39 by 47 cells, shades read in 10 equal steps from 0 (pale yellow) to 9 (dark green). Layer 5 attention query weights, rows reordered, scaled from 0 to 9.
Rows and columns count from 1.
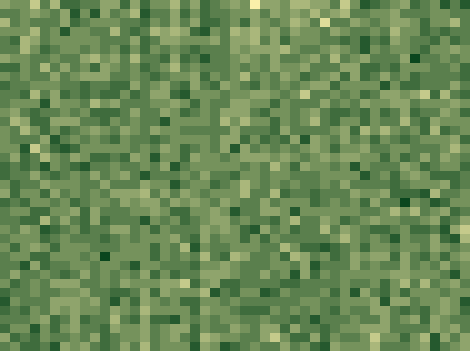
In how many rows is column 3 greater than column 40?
20
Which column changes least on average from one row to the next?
15
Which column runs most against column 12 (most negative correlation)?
43
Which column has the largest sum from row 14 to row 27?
9
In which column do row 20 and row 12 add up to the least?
10
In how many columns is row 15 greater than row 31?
16
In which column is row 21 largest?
18
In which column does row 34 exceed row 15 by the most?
39
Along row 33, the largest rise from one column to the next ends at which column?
22
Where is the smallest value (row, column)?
1, 26
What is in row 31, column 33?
5
